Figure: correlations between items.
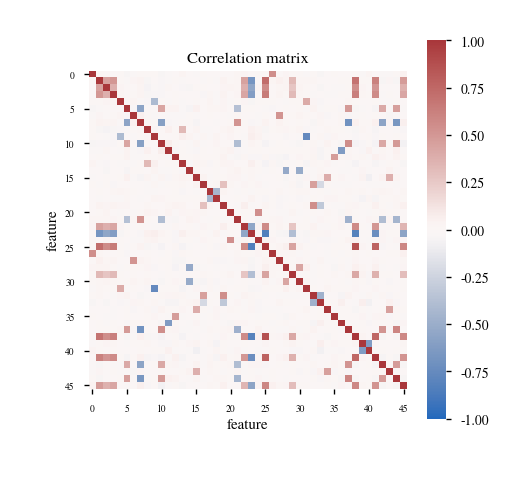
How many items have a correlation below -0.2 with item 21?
5
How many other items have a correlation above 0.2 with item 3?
8
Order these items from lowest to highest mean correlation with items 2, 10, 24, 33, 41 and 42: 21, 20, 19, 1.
21, 19, 20, 1
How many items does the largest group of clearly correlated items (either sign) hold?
10
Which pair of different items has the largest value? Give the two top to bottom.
25, 38
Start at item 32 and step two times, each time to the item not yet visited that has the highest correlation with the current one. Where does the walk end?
16
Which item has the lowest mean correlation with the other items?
23
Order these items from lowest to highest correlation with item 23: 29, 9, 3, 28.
3, 29, 28, 9
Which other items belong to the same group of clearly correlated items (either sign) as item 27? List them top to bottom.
6
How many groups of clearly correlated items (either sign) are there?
14
